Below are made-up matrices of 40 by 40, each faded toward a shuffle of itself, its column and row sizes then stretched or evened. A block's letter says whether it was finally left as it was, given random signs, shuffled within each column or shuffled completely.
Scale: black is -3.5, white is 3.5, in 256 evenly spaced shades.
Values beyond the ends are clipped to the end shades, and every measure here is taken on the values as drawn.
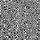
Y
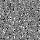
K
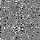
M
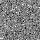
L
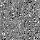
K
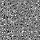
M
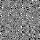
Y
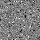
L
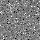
L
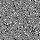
L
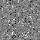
K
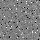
L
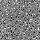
L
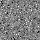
L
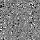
M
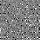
Y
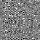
Y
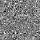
M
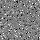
L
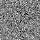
K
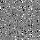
M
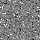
L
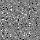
K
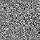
Y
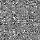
M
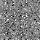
M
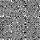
Y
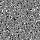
L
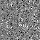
K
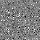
M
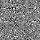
M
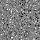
K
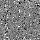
K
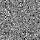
K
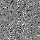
K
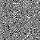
M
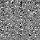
Y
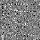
Y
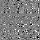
Y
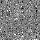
M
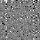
Y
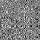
Y
